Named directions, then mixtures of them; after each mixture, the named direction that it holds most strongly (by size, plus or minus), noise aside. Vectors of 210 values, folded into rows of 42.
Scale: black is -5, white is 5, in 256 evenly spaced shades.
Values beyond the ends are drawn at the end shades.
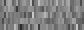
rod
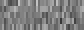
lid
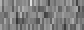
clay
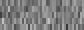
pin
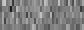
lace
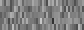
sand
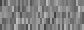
clay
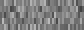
clay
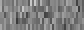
clay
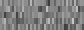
clay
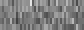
clay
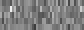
lace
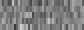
rod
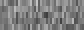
lid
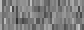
clay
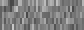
lid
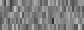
sand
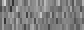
lace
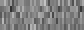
lace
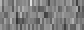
clay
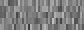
lid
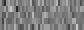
rod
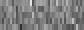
rod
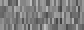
lid
